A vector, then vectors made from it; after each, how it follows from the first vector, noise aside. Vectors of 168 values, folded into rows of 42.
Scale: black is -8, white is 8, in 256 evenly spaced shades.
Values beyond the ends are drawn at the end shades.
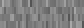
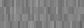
reversed, negated, shrunk.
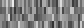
reversed, scaled up.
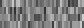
reversed, scaled up.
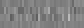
negated, partly zeroed.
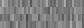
copied.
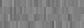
reversed, shrunk.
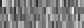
reversed, scaled up.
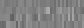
negated, partly zeroed.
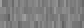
reversed, negated, shrunk.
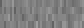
reversed, shrunk.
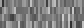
negated, scaled up.
